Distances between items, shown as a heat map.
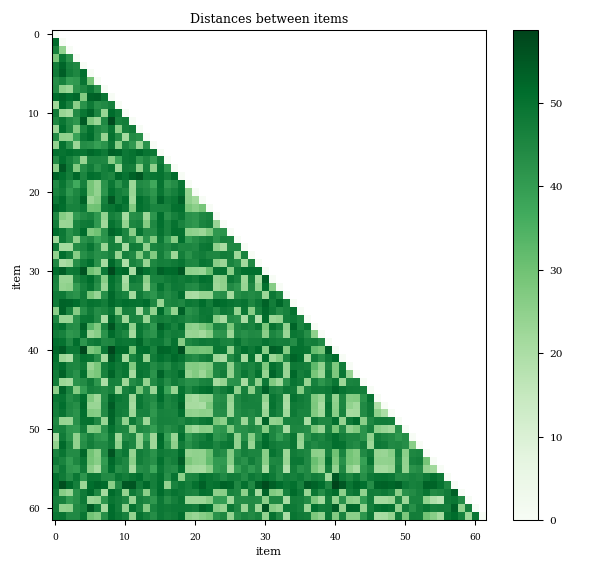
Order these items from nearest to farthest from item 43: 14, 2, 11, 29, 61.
11, 61, 14, 2, 29
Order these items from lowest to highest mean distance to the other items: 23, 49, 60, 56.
23, 49, 60, 56
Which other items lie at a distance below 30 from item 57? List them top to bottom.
4, 8, 16
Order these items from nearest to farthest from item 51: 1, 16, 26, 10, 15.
26, 16, 10, 1, 15
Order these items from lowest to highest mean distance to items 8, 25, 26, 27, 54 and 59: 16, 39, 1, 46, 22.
46, 22, 16, 1, 39
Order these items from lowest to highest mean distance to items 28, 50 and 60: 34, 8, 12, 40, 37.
12, 37, 40, 34, 8
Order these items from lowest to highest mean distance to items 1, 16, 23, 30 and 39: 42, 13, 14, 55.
13, 55, 42, 14
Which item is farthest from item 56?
40
